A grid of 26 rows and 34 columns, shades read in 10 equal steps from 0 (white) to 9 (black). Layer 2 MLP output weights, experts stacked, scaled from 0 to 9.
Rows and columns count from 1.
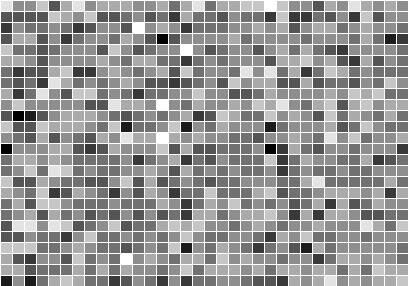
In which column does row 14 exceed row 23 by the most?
1
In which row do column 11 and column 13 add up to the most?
12
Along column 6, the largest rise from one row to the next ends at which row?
22
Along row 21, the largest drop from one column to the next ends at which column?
2
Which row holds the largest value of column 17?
11
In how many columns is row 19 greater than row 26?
10
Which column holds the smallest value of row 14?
14
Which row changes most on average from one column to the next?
7
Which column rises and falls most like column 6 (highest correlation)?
5
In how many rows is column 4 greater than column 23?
11
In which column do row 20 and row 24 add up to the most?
27
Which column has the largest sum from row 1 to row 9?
15
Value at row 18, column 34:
3
